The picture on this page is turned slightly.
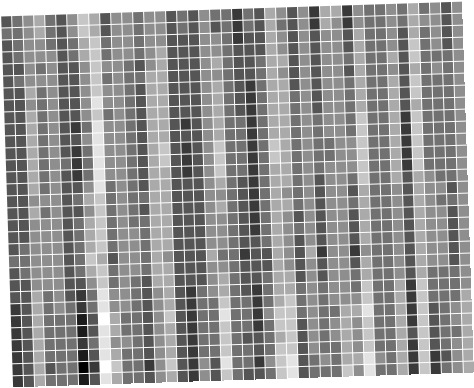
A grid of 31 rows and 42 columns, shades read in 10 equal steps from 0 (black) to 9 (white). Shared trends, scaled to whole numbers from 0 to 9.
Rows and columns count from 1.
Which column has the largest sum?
9
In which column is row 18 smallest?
23
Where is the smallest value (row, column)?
30, 7
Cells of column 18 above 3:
8
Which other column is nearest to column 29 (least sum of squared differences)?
22
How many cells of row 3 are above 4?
20
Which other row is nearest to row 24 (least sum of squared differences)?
10
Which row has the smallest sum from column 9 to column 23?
2
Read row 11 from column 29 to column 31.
4 5 5
